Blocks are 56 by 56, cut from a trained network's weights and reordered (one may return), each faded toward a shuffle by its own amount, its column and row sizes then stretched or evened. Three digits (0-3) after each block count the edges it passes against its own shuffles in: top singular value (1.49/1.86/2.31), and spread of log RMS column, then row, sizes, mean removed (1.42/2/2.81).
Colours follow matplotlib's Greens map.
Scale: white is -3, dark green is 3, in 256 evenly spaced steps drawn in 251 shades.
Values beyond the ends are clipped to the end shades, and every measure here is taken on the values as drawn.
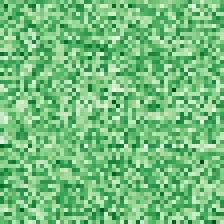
1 1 2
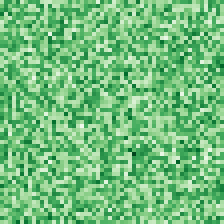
0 0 0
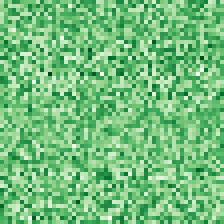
1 0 2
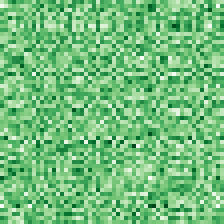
3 0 2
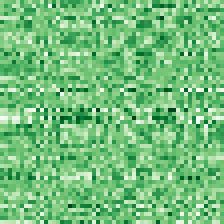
3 0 3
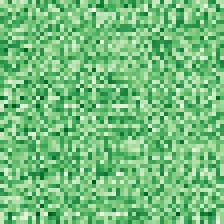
2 0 1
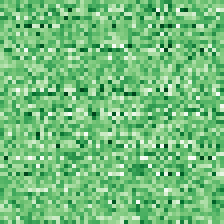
2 1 3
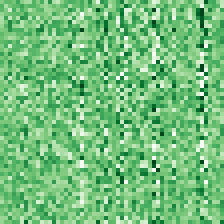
2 3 1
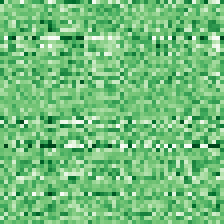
3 1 3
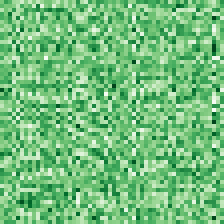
2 2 1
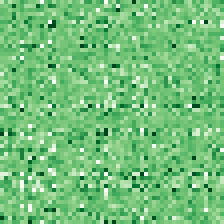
1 2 2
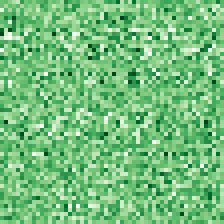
0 0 2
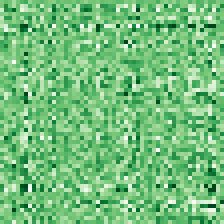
2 3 3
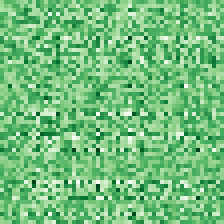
0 2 3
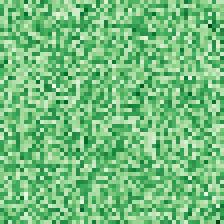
0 1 0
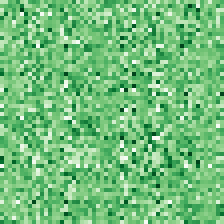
0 3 1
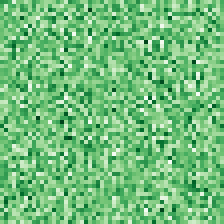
2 2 0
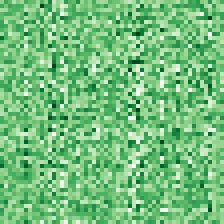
0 3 2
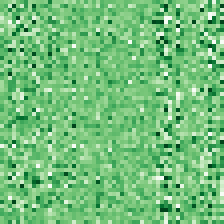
0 3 1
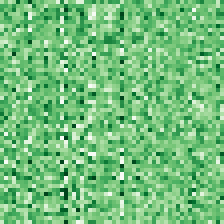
2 3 1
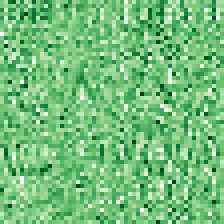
2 2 0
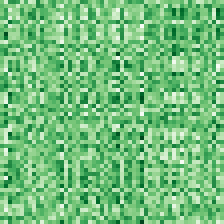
3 3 0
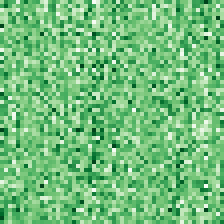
1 2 0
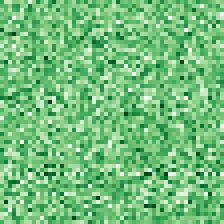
1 0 1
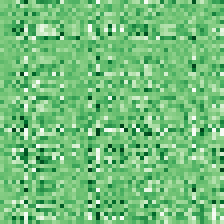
3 3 3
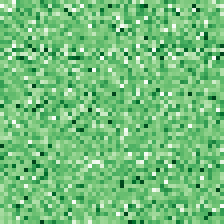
0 0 1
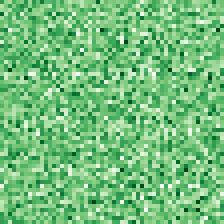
0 0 1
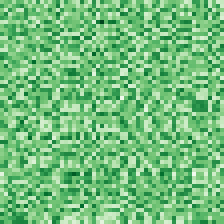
3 0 1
